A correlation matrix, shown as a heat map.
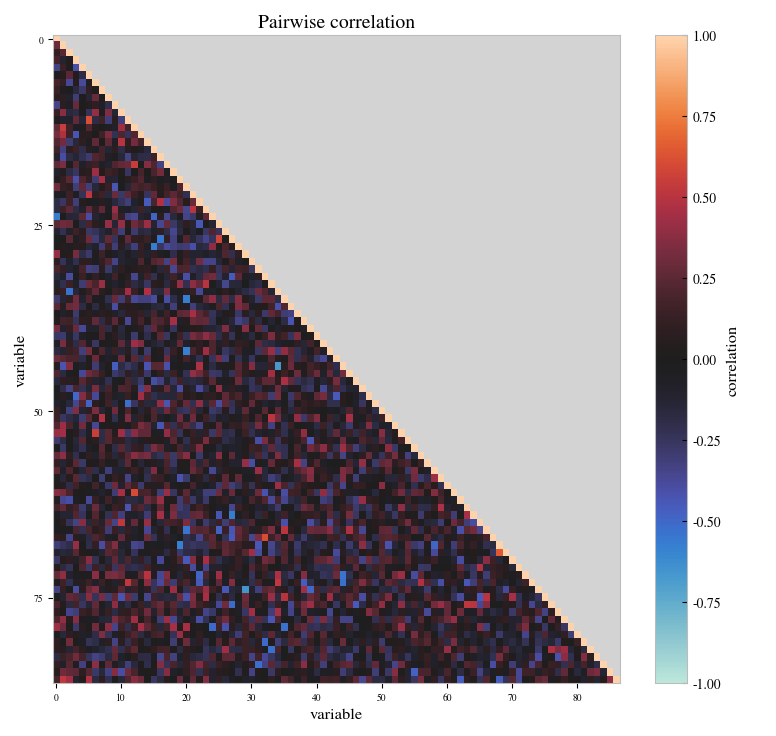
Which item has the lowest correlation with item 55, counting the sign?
85
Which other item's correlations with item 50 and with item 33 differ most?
82
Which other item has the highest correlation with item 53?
6
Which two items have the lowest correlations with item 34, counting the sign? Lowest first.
44, 2
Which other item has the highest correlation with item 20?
79
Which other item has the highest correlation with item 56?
73
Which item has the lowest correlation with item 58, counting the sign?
68
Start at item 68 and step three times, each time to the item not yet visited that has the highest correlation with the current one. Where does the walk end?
77
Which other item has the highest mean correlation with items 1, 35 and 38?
86
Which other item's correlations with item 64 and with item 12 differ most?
61
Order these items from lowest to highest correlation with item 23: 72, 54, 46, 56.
56, 46, 72, 54
